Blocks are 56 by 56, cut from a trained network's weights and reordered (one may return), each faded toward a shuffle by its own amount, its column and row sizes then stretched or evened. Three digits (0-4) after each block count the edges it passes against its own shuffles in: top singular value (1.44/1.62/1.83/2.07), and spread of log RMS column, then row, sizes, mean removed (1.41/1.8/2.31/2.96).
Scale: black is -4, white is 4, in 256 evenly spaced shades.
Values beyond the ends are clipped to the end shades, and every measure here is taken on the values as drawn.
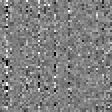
2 3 0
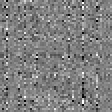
3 3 2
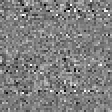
0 1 3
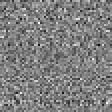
4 0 3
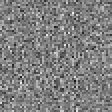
2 1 0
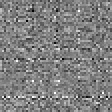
4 1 3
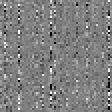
2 4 0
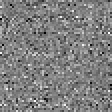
1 1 2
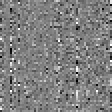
1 4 1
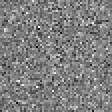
0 1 0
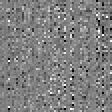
2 4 0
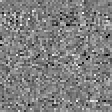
1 0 2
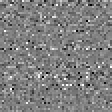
0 0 3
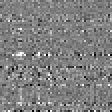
2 1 4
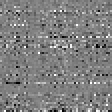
3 2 4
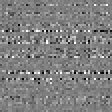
4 1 4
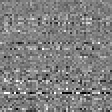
4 0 4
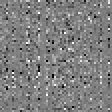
0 4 1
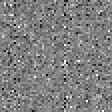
2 2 1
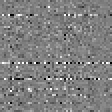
3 1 3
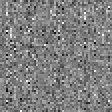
0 3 0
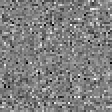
2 1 2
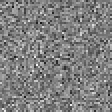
2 0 0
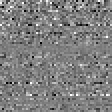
0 0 4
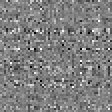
3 2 3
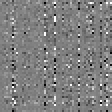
1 4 2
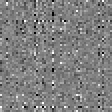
2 3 2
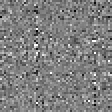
0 2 2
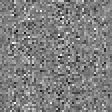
2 3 0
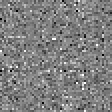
0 2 1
